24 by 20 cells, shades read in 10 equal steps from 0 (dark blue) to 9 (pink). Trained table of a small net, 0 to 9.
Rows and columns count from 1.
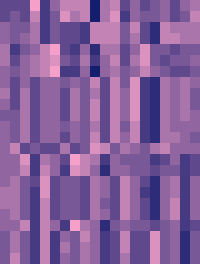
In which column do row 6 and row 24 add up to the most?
5
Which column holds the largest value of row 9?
14
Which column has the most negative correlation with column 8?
11
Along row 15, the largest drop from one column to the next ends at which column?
4
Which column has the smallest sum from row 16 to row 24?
19
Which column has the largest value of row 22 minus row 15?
16
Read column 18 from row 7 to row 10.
3 5 5 5
